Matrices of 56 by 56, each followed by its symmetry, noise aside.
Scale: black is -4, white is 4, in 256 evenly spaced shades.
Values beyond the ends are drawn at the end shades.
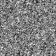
same after a half turn.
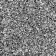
symmetric across the other diagonal.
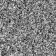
no symmetry.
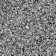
symmetric.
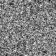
same after a half turn.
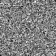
same after a half turn.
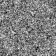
symmetric.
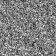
antisymmetric.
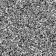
antisymmetric.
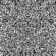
mirrored left to right.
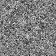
symmetric.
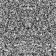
mirrored left to right.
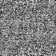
same after a half turn.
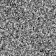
same after a half turn.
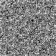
symmetric.
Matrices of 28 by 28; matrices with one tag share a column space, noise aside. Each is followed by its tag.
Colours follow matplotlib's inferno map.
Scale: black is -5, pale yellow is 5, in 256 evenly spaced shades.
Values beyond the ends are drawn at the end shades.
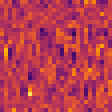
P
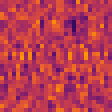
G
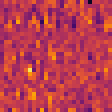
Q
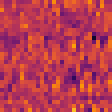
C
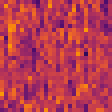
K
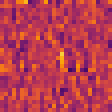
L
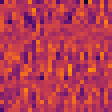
Q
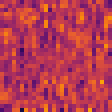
K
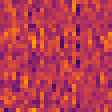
C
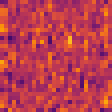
C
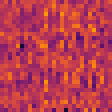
C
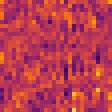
Q
